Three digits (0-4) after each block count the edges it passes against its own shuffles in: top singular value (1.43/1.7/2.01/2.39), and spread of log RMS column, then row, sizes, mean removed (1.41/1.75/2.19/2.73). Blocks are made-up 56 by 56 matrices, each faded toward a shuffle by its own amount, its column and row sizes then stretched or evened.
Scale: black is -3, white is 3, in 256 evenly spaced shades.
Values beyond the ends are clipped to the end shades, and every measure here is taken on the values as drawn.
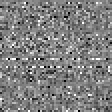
0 1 4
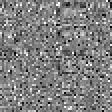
3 0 0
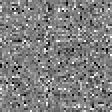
1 2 1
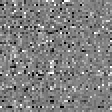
1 2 4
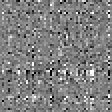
3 4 3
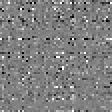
0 3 4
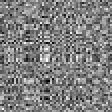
4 1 2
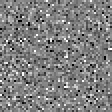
1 0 1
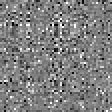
3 2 1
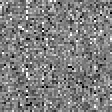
1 2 1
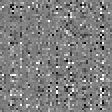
1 4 2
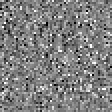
1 1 1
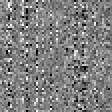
3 4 0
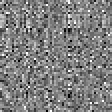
3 2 0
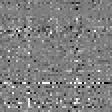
2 2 4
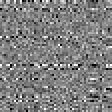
4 0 4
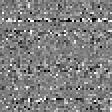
0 1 4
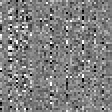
2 4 1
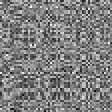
4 1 1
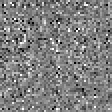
0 3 3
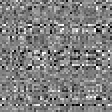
4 1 4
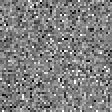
1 0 1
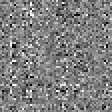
2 3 3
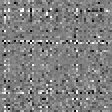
3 3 4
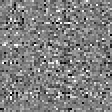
1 1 3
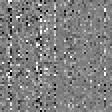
2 4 0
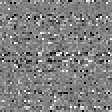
2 1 4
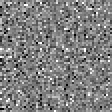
2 1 0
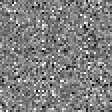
0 1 1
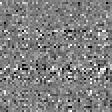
1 2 4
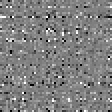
2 3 4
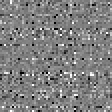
1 2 4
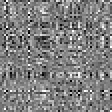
4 3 3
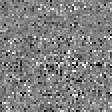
0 1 3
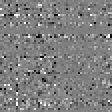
1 2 4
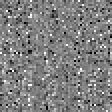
1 2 0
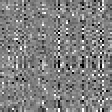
4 4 1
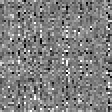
2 4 0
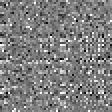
3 1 2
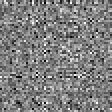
3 2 2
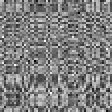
4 1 3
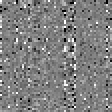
3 4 1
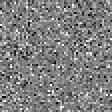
1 0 0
